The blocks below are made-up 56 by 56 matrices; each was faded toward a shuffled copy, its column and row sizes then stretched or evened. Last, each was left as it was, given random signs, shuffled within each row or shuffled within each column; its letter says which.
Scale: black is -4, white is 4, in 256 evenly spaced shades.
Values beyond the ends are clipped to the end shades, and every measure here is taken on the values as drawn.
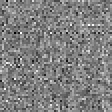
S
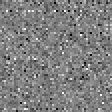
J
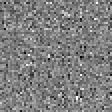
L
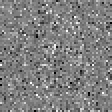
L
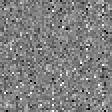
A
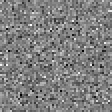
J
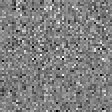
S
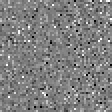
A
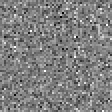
A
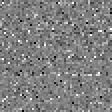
J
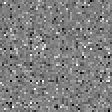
L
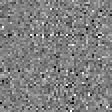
S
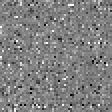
L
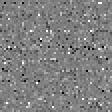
J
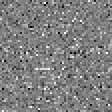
J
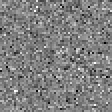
J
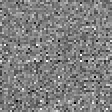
S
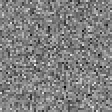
A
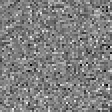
J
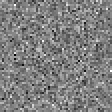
A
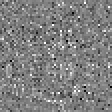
S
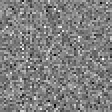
A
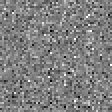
L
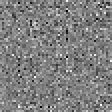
S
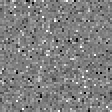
J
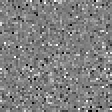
J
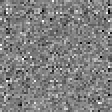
S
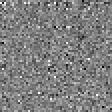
L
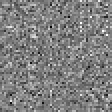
S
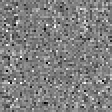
L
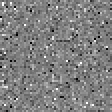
A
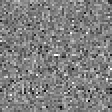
J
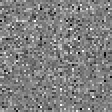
L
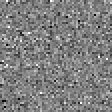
J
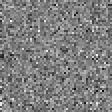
L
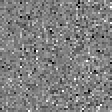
A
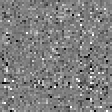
L
